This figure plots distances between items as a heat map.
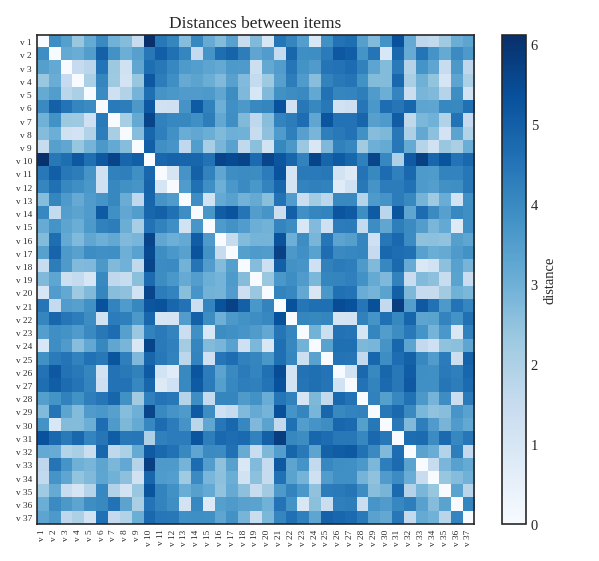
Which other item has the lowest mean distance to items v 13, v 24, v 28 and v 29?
v 9
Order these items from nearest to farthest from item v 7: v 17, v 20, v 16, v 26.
v 20, v 16, v 17, v 26
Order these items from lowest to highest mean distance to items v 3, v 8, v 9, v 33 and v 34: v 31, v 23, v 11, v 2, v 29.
v 29, v 23, v 2, v 11, v 31
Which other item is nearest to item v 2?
v 30
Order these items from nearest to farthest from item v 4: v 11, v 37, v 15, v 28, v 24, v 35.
v 35, v 37, v 24, v 15, v 28, v 11
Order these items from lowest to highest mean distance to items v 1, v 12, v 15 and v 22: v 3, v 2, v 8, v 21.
v 8, v 3, v 2, v 21
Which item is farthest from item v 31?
v 21
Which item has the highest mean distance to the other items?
v 10
